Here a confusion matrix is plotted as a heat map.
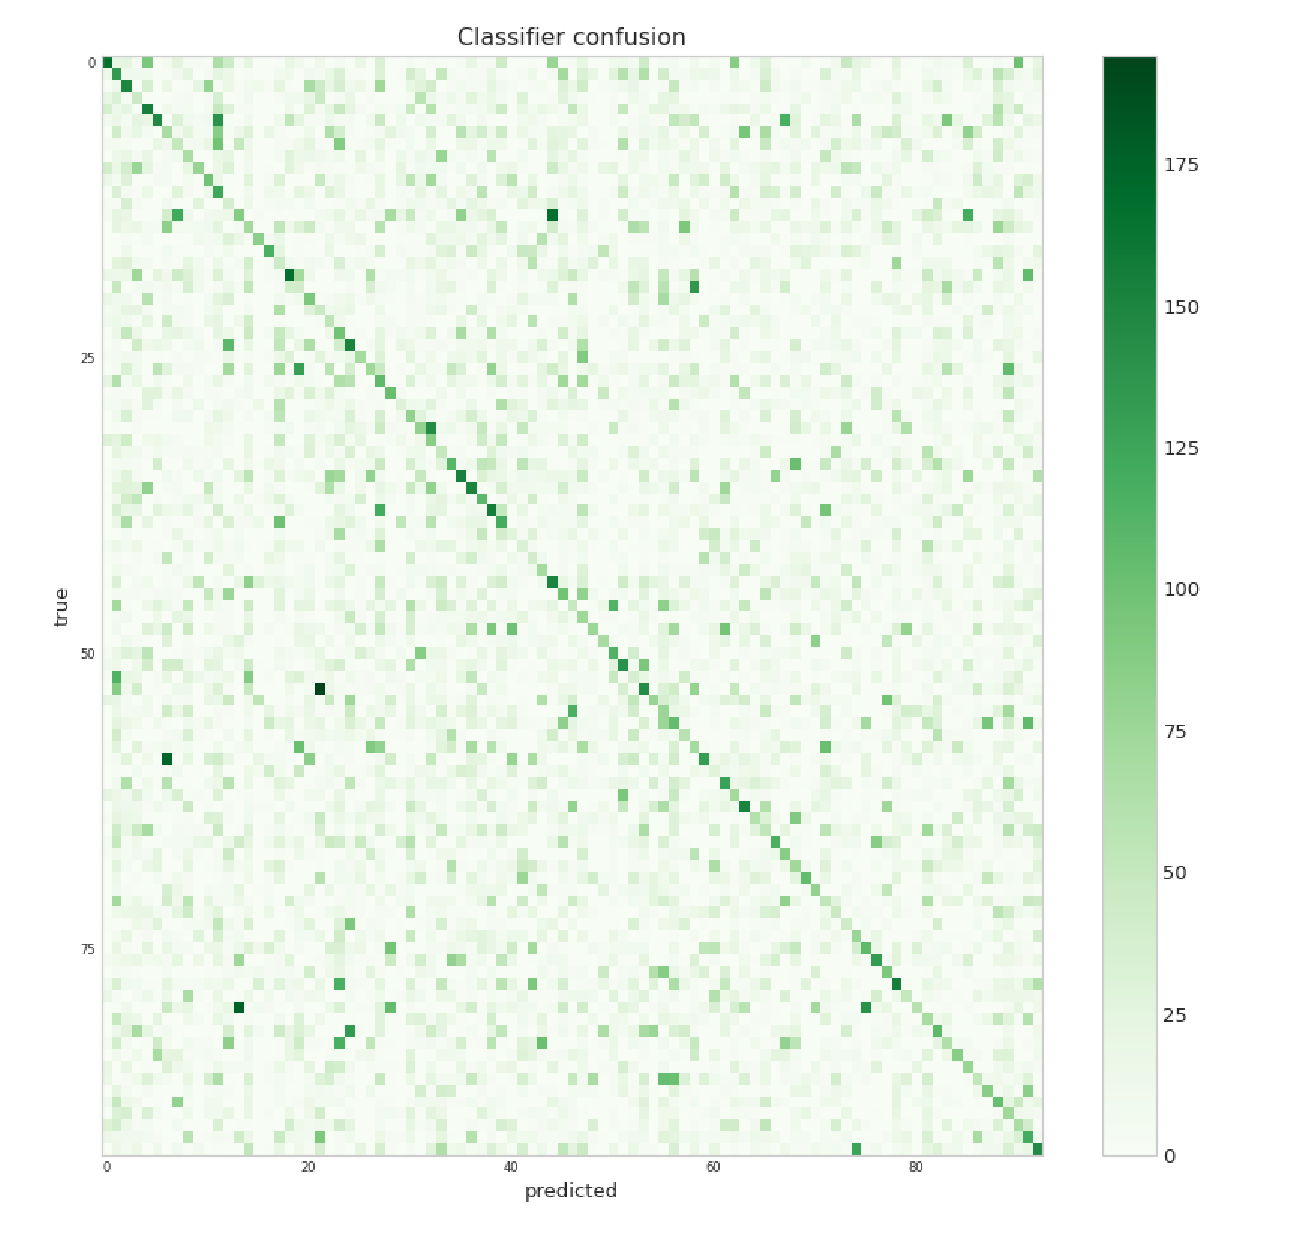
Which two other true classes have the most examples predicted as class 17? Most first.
39, 26
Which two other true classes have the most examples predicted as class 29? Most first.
39, 66
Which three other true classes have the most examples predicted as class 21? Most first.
53, 91, 69
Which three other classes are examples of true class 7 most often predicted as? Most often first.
11, 23, 51
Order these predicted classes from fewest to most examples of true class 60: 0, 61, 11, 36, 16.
0, 61, 11, 36, 16
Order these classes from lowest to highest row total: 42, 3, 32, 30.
42, 3, 32, 30
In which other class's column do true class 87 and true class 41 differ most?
91
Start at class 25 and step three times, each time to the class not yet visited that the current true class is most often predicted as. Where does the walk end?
12
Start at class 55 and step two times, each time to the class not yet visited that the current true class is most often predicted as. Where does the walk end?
50
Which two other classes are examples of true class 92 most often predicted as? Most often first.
74, 33
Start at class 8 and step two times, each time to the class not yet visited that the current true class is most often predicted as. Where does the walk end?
72
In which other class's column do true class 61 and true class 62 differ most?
51
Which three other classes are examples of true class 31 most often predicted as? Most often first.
32, 73, 79
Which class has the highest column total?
1
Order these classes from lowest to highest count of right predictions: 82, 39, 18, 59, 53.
82, 39, 59, 53, 18
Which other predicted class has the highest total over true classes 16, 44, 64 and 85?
68
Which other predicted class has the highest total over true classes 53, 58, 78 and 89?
21
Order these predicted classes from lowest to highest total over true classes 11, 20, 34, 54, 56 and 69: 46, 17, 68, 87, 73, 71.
73, 17, 71, 46, 87, 68
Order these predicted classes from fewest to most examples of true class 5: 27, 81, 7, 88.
81, 7, 27, 88
